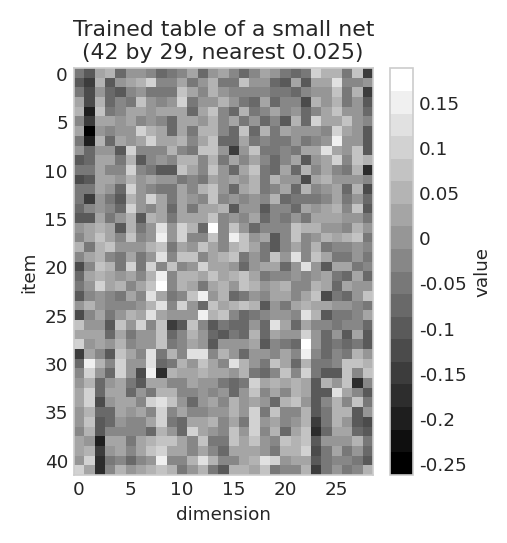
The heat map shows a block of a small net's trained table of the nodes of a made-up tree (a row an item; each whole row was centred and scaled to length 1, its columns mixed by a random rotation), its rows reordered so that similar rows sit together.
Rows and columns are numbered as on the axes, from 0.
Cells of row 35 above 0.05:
3
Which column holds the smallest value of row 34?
2
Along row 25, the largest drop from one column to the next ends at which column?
24
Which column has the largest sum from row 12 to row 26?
8
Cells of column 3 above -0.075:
32
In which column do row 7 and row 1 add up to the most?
25
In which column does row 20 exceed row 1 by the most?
22
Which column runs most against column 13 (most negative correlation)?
4
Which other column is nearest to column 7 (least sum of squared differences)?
12
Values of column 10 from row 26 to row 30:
-0.1 -0.025 -0.025 -0.025 0.05
